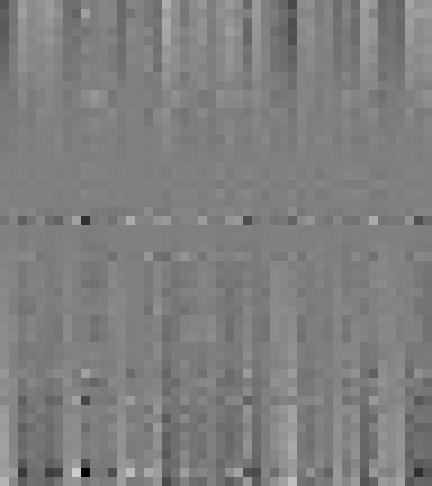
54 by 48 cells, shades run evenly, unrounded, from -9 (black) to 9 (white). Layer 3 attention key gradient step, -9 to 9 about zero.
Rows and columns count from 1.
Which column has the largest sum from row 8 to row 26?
19
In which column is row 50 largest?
33
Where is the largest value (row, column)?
53, 9
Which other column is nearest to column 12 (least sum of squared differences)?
37
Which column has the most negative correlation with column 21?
13
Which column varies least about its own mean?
16
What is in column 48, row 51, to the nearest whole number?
-1
